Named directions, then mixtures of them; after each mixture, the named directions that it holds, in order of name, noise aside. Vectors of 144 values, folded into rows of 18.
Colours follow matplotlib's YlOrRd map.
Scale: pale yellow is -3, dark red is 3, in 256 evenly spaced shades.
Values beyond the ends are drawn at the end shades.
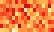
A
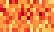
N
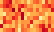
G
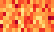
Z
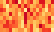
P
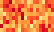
G.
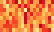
P.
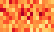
N.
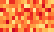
A, N.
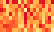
P.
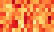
P, Z.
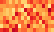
A.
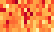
N, P.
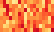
P.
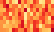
P.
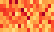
A, N.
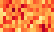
G.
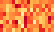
P, Z.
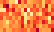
N, P.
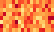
Z.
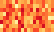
Z.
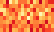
N.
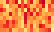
P.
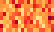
Z.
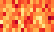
Z.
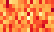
N, Z.
